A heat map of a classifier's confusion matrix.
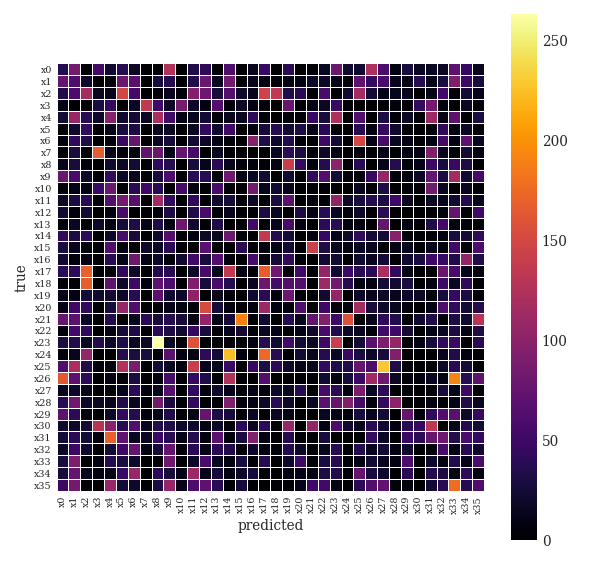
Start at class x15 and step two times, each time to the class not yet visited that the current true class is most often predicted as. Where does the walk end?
x24
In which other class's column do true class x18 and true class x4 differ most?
x2
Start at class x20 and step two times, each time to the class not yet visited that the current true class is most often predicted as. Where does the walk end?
x33
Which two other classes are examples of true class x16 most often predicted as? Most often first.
x34, x6
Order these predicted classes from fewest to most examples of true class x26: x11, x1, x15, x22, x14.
x15, x22, x11, x1, x14
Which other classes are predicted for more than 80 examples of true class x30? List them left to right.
x3, x4, x19, x21, x31
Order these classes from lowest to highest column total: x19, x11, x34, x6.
x34, x19, x6, x11
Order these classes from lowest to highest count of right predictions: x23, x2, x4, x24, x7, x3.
x3, x24, x7, x4, x2, x23
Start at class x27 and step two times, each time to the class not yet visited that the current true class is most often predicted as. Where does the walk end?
x11
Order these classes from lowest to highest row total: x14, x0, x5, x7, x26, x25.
x5, x7, x14, x0, x26, x25
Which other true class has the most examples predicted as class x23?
x4
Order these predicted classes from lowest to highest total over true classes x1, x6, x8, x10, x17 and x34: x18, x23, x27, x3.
x3, x18, x23, x27
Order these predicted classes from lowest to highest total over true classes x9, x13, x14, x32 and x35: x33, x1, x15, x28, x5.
x15, x28, x5, x1, x33
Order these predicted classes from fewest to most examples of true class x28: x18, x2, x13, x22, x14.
x13, x2, x18, x22, x14
